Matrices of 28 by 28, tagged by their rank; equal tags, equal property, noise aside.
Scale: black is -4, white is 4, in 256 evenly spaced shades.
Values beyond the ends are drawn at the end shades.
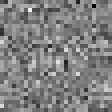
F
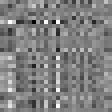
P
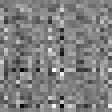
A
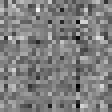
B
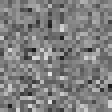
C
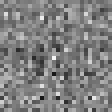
F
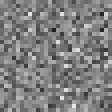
F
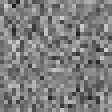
F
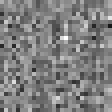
F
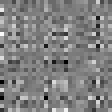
A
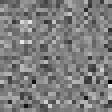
C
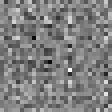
C
